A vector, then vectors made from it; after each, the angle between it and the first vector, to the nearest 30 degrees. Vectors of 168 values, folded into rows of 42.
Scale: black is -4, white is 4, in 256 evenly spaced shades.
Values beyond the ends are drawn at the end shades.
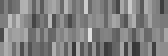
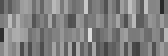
30 degrees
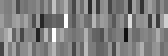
90 degrees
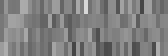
30 degrees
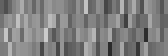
60 degrees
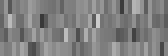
90 degrees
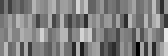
60 degrees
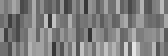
150 degrees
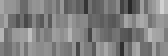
120 degrees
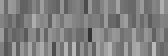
150 degrees
